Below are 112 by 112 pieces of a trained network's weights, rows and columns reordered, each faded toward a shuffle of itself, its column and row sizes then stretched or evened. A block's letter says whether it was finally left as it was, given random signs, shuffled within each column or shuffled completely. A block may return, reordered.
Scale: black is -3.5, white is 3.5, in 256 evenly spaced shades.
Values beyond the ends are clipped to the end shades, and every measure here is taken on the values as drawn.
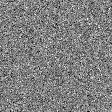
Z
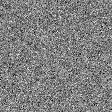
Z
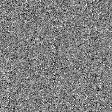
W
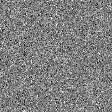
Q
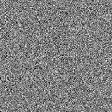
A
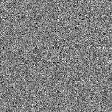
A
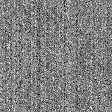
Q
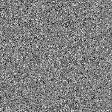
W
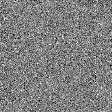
W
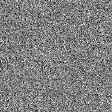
W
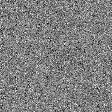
Q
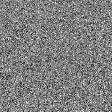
W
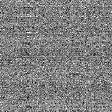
A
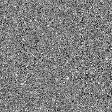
W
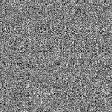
A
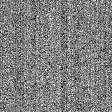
Q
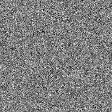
W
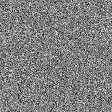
Q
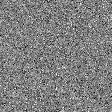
Z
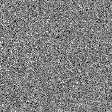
W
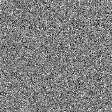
W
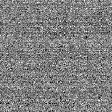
A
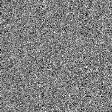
W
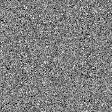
W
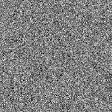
A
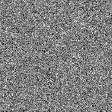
Q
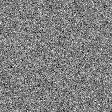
Z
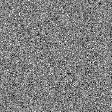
W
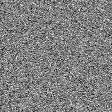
Z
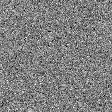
Z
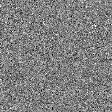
W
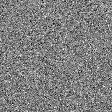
Z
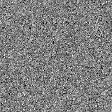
W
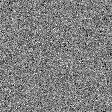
Z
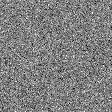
Z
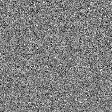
W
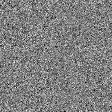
W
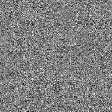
A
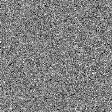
W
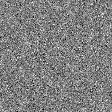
Q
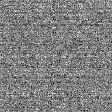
A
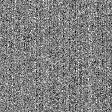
Q
